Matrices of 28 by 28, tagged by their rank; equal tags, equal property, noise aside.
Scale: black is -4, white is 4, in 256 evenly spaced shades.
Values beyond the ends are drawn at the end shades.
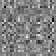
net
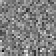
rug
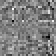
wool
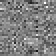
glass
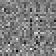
glass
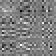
net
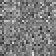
rug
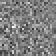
rug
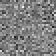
rug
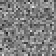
rug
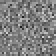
rug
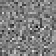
rug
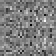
glass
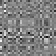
net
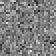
rug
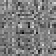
wool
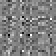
net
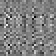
net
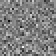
rug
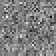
rug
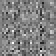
wool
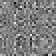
wool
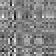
net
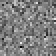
rug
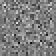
rug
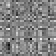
net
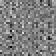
glass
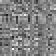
wool
